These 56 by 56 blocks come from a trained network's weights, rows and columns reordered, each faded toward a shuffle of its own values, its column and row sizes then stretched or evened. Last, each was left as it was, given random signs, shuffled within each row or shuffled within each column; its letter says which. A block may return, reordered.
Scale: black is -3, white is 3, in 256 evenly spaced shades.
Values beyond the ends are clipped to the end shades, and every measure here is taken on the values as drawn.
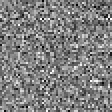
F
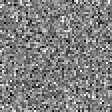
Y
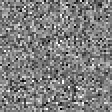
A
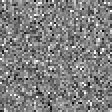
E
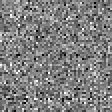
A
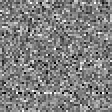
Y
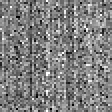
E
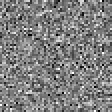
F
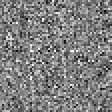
A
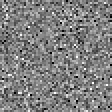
E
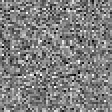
F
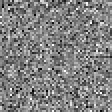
A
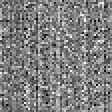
F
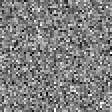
E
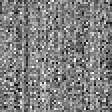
F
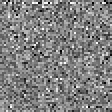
A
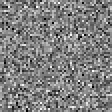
Y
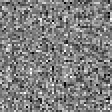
F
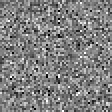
A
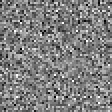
A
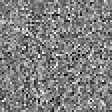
A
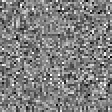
F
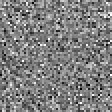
F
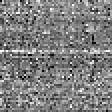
F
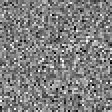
Y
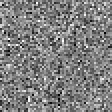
A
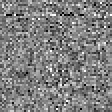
F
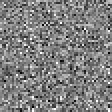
F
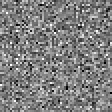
A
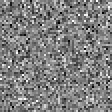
E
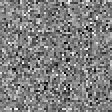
A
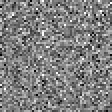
E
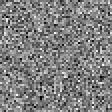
E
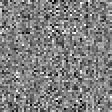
F
